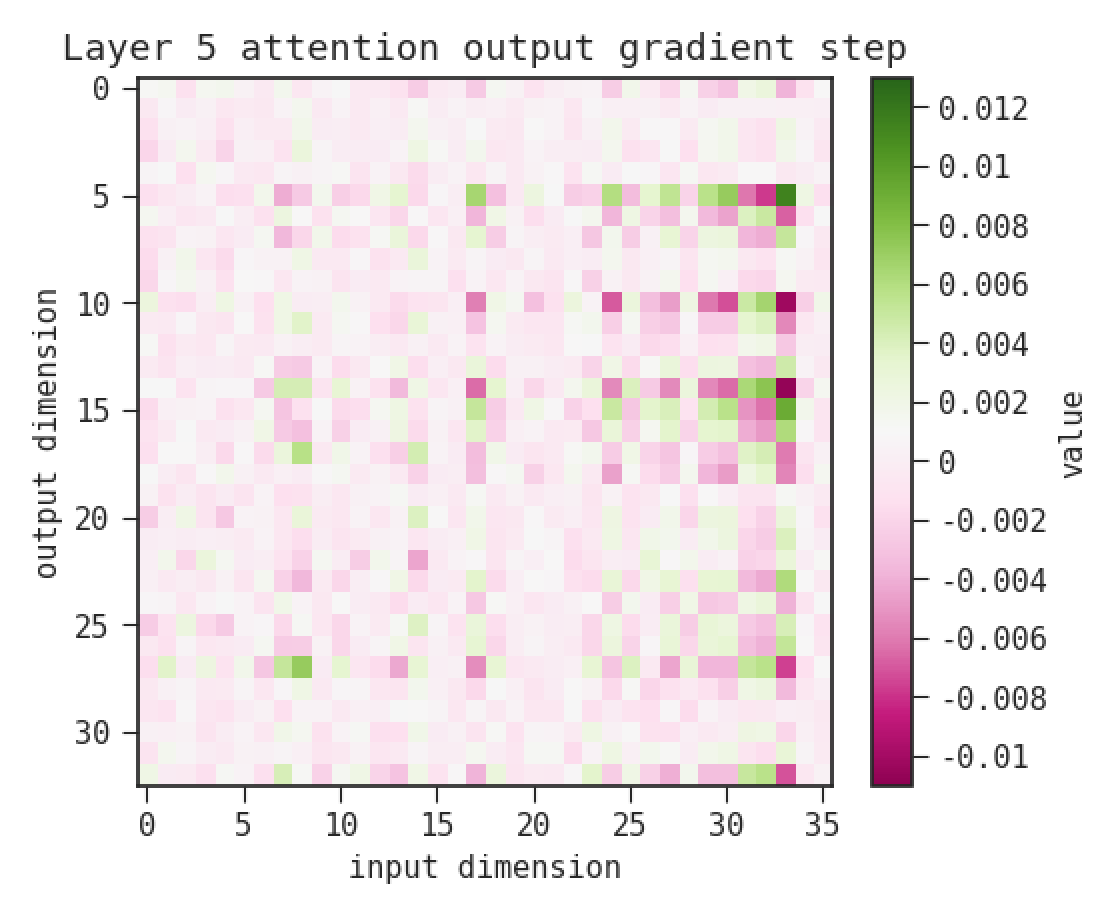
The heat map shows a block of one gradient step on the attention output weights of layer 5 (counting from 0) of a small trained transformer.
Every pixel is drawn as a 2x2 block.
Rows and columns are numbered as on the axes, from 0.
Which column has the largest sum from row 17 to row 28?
8
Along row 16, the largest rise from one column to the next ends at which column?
33
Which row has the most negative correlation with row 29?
4
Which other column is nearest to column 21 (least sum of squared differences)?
16
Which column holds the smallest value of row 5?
32
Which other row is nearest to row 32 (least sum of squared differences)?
6
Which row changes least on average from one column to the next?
1
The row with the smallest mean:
10
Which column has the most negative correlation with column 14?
12
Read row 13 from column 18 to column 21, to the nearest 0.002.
-0.002 0 0 0
